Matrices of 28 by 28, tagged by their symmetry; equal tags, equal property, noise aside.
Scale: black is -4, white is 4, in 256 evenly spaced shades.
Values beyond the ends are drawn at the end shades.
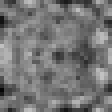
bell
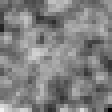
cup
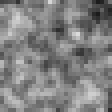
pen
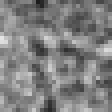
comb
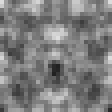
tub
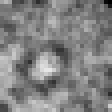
pen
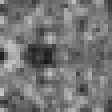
bell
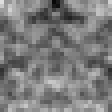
tub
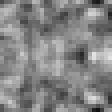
bell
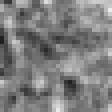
cup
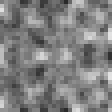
bell
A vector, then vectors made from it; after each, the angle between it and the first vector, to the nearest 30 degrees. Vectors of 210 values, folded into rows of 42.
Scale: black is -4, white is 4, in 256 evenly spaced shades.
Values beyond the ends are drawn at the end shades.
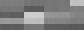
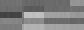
60 degrees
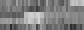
30 degrees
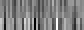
90 degrees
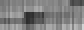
150 degrees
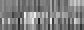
60 degrees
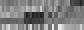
150 degrees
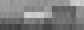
60 degrees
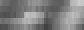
60 degrees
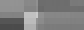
60 degrees
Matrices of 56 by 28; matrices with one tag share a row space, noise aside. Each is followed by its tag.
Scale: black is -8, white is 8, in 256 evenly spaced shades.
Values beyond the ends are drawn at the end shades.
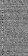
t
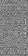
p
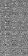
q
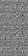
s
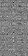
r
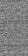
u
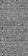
t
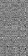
p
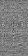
r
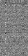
q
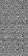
s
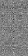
r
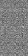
s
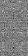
r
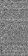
u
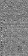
u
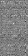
p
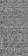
u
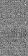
p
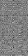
r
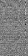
p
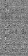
q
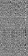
p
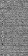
t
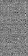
p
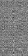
r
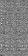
u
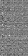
t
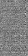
p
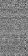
p
